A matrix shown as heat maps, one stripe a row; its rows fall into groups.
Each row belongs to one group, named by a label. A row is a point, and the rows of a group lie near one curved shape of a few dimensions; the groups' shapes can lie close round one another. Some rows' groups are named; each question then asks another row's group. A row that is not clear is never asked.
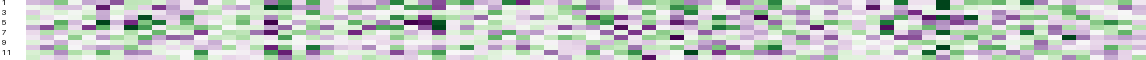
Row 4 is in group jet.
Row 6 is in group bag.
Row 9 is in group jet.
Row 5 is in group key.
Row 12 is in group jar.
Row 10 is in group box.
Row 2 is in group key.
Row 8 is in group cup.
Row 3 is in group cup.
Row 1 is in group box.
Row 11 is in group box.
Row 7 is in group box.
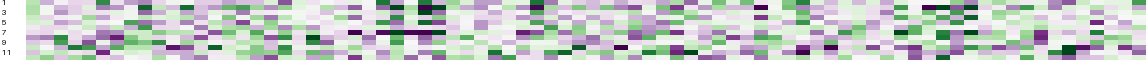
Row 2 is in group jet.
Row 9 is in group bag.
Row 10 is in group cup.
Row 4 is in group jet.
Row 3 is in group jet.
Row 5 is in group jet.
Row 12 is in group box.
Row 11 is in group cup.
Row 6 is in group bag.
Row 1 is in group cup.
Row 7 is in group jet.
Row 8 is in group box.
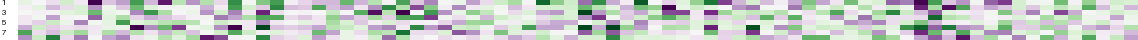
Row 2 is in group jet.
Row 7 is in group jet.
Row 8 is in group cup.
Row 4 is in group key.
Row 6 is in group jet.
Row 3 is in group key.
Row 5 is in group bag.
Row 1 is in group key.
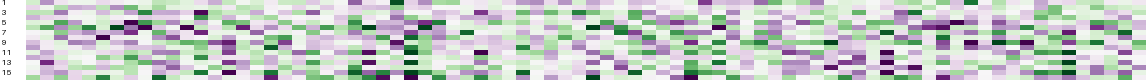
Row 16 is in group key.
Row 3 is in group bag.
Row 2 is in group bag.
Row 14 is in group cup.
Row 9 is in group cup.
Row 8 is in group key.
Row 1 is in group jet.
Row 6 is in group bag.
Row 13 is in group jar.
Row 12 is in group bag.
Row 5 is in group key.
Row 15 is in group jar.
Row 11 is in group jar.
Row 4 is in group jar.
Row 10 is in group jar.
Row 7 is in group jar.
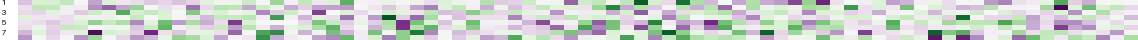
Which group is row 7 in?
key
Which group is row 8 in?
jar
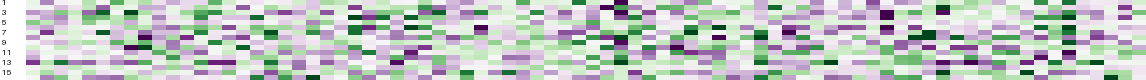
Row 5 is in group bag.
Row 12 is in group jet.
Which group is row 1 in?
cup
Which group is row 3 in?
bag
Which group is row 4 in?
jar
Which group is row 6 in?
jar
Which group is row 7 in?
box
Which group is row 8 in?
jet
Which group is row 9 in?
cup
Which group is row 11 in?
jar
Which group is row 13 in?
cup
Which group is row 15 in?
box
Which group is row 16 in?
box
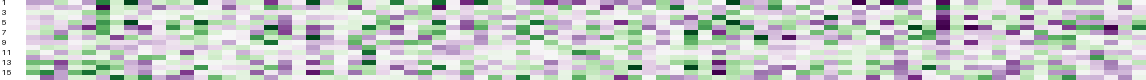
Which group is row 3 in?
bag
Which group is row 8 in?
box
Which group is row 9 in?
jar
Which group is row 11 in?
bag
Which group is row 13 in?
box
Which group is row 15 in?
box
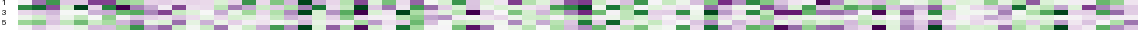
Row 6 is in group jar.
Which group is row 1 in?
box
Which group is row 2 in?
bag
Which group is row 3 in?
jar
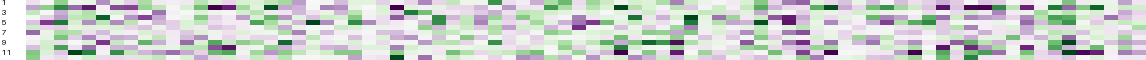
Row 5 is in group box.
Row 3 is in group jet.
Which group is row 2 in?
cup
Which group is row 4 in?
box
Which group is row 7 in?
cup
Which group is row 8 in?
jar
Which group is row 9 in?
cup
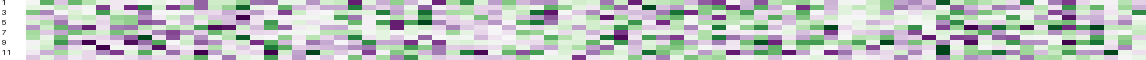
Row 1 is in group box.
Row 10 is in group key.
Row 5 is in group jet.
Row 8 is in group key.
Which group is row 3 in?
cup
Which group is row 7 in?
cup
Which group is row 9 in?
jar
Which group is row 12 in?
jar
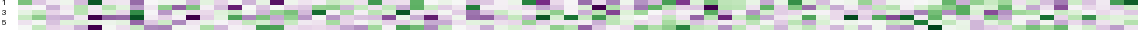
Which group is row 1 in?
cup
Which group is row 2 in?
key
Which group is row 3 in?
jet
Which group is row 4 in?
bag
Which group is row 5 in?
jet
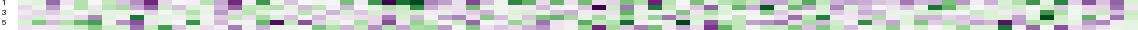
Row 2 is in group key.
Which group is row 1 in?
jet
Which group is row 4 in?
cup
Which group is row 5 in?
box
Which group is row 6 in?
key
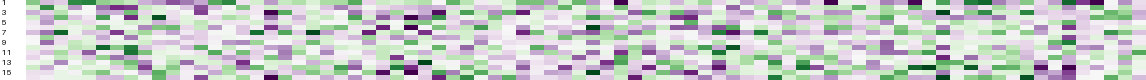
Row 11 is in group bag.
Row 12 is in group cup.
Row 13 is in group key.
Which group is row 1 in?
cup
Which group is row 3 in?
box
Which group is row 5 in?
jar
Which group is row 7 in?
box
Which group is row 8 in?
bag
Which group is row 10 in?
bag
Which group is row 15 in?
key
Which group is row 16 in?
box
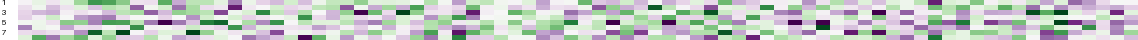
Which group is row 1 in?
bag
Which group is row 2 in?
key
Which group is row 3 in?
jar
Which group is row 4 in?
jar
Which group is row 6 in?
cup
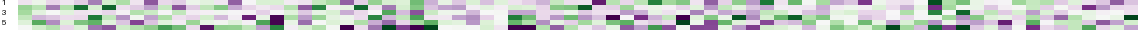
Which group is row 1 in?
key
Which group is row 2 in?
bag
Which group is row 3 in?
jet
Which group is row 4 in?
cup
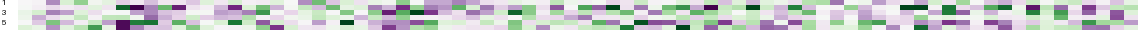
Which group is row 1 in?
jet
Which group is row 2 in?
jet
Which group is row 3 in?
jet
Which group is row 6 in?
box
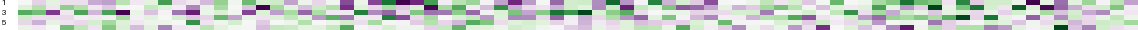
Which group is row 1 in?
jet
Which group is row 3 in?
bag
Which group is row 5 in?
bag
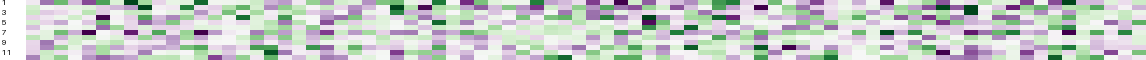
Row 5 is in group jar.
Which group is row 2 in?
jet
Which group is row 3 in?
jet
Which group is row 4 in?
key
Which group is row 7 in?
jar
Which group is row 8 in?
jet
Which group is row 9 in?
cup
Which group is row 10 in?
box
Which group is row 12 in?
cup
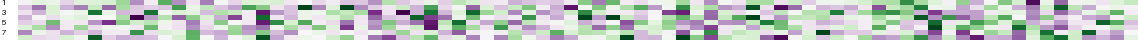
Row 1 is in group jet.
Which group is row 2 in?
box
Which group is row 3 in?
key
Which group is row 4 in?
jet
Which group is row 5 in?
box
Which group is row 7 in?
cup
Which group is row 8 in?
box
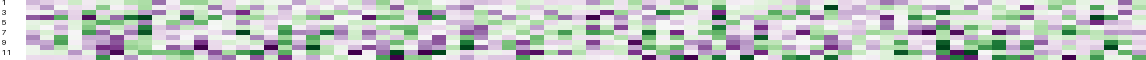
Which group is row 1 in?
jar
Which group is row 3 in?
key
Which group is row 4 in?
bag
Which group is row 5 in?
bag
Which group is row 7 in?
jet
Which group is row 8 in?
jar
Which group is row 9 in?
box
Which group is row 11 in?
jet
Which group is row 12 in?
cup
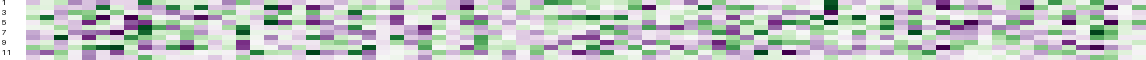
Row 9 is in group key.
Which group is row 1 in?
cup
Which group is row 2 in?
jar
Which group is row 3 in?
cup
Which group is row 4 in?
bag
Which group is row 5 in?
jar
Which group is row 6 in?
key
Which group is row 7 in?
bag
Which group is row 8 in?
bag
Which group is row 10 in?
bag
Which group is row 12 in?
bag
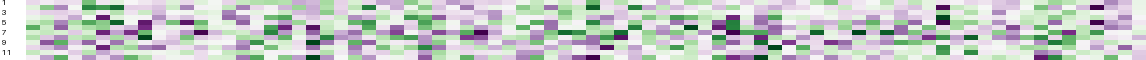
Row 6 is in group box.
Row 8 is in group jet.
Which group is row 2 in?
bag
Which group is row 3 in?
jet
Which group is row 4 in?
key
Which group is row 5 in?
bag
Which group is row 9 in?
box
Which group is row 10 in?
key
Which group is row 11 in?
jet
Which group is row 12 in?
box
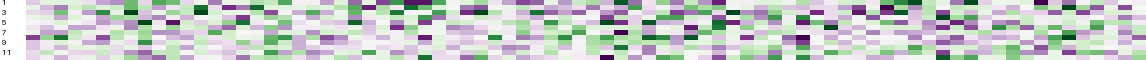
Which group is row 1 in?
jet
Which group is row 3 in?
bag
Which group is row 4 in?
key
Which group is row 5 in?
key
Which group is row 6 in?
cup
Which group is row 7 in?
cup
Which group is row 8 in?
cup
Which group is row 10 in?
jet
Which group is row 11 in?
jar
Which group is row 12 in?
key
